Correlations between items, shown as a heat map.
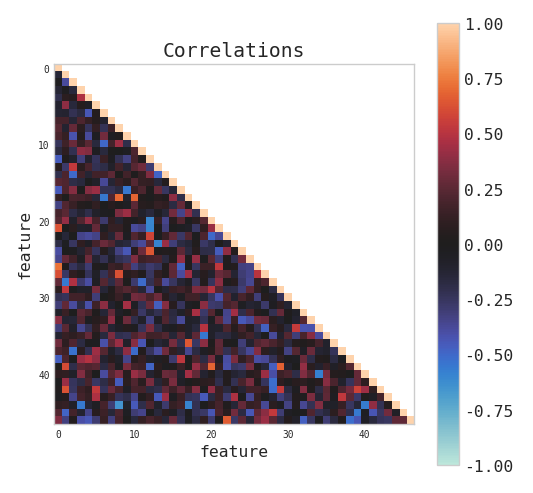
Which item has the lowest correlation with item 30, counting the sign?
21
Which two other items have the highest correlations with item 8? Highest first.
17, 27
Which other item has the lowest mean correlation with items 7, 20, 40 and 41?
28
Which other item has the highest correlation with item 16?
38
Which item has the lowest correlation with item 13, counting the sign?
23
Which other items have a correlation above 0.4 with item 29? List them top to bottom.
1, 20, 39, 42
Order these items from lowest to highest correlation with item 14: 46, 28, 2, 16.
2, 28, 16, 46
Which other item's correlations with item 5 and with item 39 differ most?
43
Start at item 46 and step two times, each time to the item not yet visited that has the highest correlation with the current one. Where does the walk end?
12
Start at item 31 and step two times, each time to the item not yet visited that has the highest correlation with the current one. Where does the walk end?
19
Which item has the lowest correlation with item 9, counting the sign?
16
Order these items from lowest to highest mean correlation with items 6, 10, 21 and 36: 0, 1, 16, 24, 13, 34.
24, 16, 13, 1, 34, 0
